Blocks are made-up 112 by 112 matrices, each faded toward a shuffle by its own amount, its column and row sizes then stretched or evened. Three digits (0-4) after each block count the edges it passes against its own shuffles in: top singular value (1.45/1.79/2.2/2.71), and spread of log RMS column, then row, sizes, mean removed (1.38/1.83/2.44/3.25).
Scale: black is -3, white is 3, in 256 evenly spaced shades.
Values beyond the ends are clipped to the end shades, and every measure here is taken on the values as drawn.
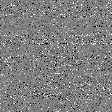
0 0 3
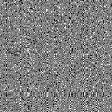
4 3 0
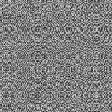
4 1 1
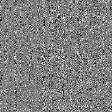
1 4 2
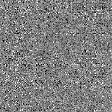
2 2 2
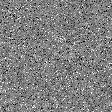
0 0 0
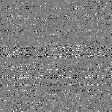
3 1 4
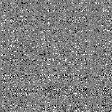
1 3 4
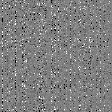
0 4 1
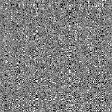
3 3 2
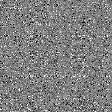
2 2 2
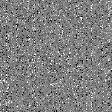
2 3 0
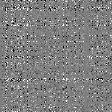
0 4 4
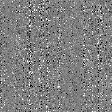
1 4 1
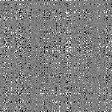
2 4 4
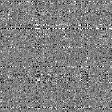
2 3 4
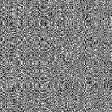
4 3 0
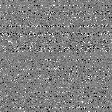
1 1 4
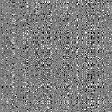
4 4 2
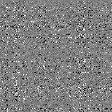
0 3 4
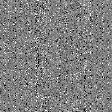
0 4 1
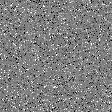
0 0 0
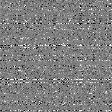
3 1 4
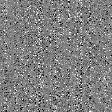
2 3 0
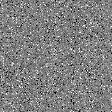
0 2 1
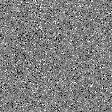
0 1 1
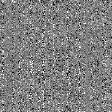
1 4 1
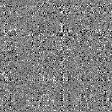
3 3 3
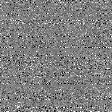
0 1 4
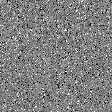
0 1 0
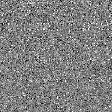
2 1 2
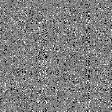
1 3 2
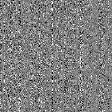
2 4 1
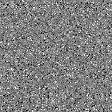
1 0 2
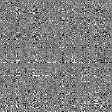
2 4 4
